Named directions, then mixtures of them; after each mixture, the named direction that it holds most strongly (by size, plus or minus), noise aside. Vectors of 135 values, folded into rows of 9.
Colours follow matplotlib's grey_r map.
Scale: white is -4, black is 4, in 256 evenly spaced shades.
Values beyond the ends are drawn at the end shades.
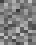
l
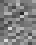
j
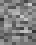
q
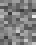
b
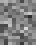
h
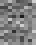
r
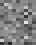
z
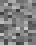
l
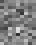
j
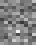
b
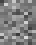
l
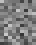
l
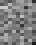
r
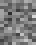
b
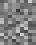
l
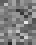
z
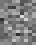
q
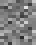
r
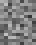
h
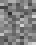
b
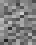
j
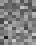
b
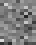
z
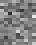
b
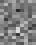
l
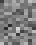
l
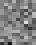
z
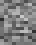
q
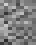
j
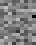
b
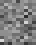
z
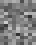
h
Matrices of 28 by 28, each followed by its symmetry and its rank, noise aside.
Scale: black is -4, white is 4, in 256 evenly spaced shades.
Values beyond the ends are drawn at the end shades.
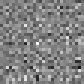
no symmetry, rank five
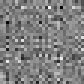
antisymmetric, rank four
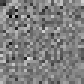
symmetric, rank five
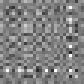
symmetric, rank three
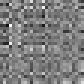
no symmetry, rank three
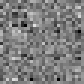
symmetric, rank three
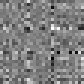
no symmetry, rank three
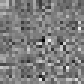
no symmetry, rank five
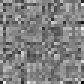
symmetric, rank four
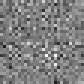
no symmetry, rank four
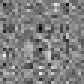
no symmetry, rank four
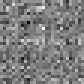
no symmetry, rank five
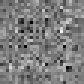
symmetric, rank four
